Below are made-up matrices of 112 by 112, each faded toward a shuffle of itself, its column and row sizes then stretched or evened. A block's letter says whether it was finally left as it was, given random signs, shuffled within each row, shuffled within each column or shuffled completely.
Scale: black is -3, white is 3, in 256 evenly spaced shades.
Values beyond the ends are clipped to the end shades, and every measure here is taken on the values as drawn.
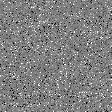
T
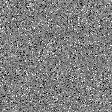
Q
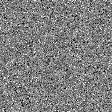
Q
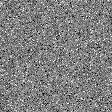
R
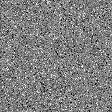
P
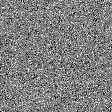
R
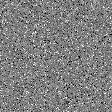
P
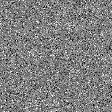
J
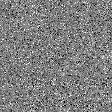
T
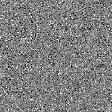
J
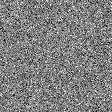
R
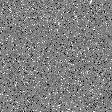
Q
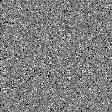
J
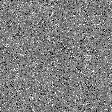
P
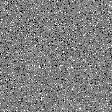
J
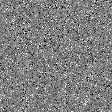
P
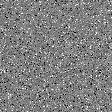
Q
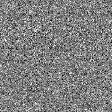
J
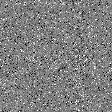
T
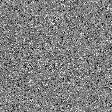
T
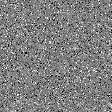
J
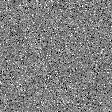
R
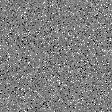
P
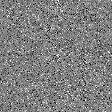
J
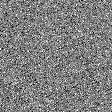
R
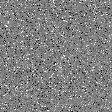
T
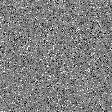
P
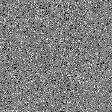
T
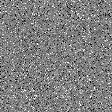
J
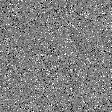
T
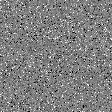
Q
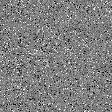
T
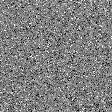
R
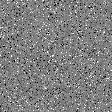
P
